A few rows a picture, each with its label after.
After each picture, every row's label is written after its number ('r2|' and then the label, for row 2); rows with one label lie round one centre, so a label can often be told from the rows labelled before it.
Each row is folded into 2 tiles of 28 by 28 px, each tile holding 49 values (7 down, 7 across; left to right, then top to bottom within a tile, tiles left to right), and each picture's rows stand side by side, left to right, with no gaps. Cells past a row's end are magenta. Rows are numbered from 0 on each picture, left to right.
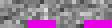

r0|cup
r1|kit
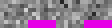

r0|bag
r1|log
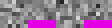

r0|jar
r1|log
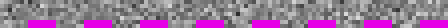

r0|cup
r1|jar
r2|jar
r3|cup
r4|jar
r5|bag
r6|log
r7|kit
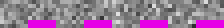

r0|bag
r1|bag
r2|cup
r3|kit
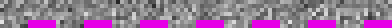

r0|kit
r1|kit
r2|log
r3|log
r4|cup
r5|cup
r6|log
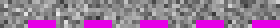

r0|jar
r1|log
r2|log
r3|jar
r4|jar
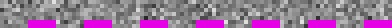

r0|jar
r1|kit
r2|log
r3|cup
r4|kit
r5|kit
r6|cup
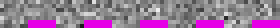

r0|kit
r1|kit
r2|cup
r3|bag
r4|cup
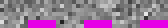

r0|kit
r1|jar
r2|cup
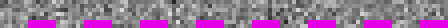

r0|log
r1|cup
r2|bag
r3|log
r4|bag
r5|jar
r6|kit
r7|cup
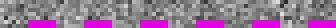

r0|bag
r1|log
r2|log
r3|log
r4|jar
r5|log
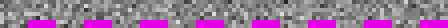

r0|kit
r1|bag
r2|jar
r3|cup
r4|log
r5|log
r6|cup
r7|bag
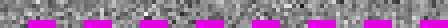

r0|kit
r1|cup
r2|cup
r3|jar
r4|bag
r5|jar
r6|log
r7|log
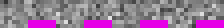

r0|log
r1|log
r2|cup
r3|kit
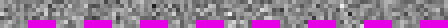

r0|cup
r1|log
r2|log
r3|cup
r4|cup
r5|jar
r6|jar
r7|cup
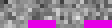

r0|log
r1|log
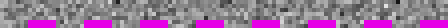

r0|cup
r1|jar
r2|log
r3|kit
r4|log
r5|kit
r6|bag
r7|log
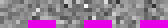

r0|cup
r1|bag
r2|log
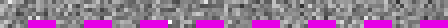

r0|bag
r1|bag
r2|cup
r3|kit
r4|bag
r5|bag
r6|bag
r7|log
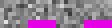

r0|bag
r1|jar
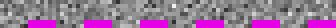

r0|kit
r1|jar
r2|log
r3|jar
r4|kit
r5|kit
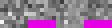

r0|kit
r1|log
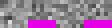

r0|log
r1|cup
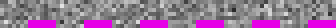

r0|bag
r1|jar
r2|bag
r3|cup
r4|cup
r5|cup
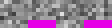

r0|cup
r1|cup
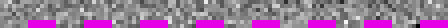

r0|cup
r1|kit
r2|kit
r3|kit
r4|bag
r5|log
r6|log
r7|kit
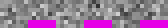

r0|cup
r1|log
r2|cup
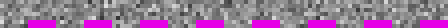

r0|kit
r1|bag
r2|cup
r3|jar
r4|log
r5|kit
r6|bag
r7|bag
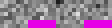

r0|cup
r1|log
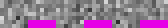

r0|kit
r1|bag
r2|jar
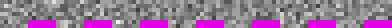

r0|jar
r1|cup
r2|cup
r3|bag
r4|log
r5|kit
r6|cup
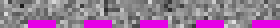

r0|jar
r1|cup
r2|kit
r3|kit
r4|cup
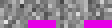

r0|bag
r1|log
